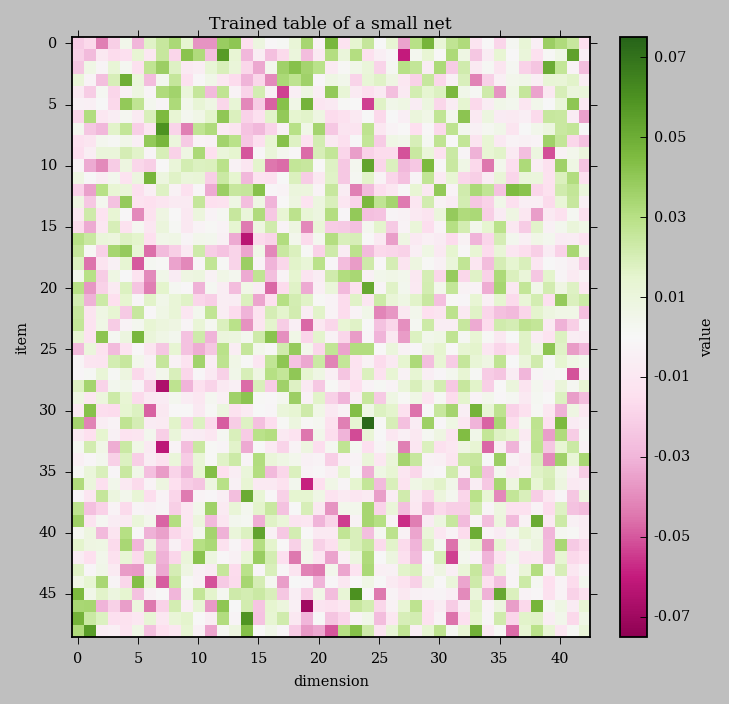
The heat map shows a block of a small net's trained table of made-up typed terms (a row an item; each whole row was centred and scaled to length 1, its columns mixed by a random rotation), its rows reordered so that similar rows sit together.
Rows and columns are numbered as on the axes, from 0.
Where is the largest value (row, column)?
31, 24
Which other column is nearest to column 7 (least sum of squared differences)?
20
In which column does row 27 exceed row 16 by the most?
14
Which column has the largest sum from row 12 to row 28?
18
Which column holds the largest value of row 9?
10
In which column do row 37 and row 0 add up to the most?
19
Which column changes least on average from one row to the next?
9
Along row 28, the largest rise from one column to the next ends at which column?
8
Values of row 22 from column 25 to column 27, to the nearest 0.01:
-0.04 -0.04 -0.01
